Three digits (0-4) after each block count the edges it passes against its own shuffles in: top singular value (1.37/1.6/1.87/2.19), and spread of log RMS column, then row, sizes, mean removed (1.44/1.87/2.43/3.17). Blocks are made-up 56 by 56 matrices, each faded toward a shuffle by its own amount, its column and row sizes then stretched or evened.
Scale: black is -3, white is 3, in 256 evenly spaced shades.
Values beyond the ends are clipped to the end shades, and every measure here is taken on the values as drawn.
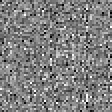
2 2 0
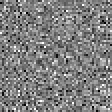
4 1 0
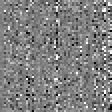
2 4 1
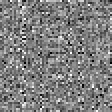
2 3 0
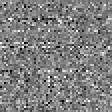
1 0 2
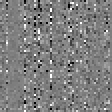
1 4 1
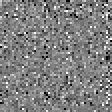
0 2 2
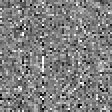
1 2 0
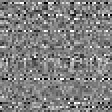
4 0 4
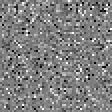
2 0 1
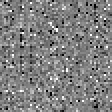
1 2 0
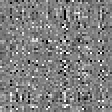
4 3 2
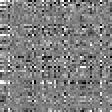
4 3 4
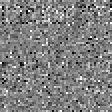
1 0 3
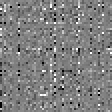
2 4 2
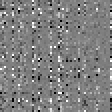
3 4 2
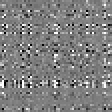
4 3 4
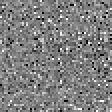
1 1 1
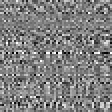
4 0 4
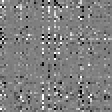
3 4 3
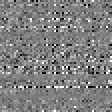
3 1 4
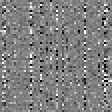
4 4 1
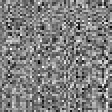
4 3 1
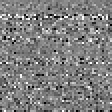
1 0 4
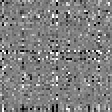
4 3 3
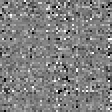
0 2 3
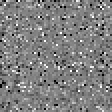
1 1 3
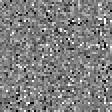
0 2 1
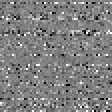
1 0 4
